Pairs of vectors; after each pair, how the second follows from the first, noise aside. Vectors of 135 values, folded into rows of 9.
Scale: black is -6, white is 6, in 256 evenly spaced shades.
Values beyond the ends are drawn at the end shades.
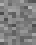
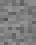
wrapped around, shrunk.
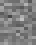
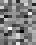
wrapped around, negated, scaled up.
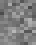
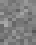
reversed, shrunk.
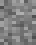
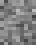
copied.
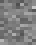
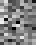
wrapped around, negated, scaled up.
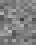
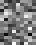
wrapped around, negated, scaled up.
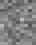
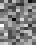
scaled up.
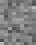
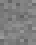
reversed, shrunk.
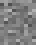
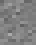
wrapped around, shrunk.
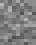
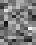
wrapped around, negated, scaled up.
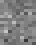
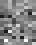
negated, scaled up.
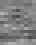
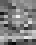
negated, scaled up.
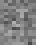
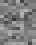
copied.
